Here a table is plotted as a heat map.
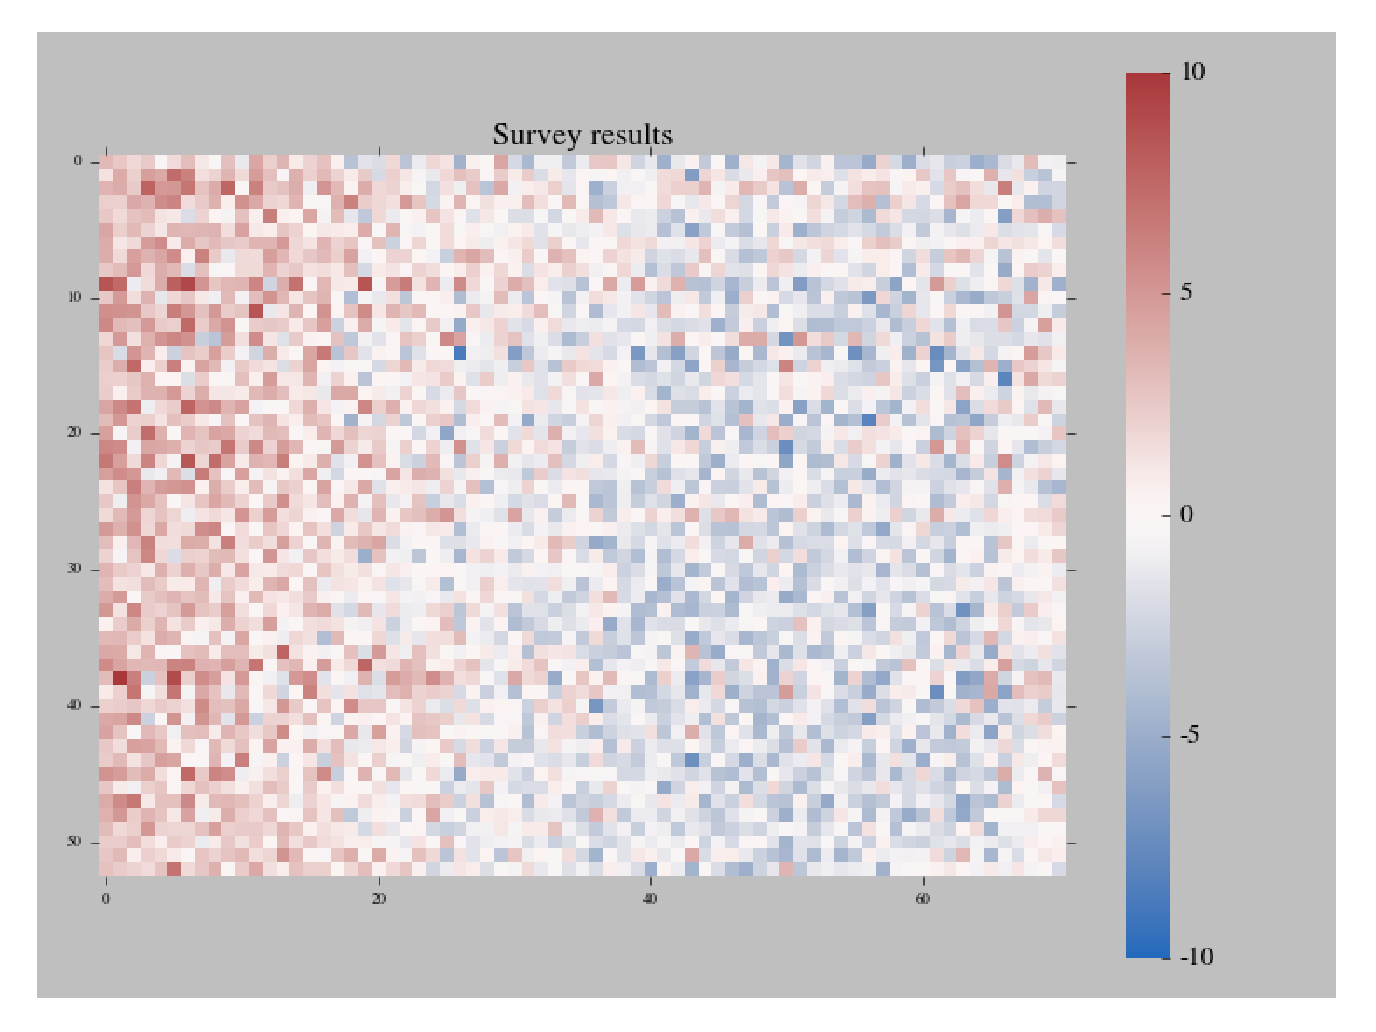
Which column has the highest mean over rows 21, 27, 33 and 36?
0
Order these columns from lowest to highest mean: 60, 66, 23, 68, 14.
60, 66, 68, 23, 14
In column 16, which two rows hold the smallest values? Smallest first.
35, 44
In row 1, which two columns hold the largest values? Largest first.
5, 6
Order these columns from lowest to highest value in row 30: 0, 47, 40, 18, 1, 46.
47, 46, 40, 18, 1, 0
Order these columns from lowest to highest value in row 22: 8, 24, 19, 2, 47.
47, 2, 24, 19, 8
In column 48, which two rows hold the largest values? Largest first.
13, 2
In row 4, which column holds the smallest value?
66
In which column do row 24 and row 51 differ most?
43
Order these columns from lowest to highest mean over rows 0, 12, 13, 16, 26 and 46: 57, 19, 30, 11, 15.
19, 30, 57, 15, 11
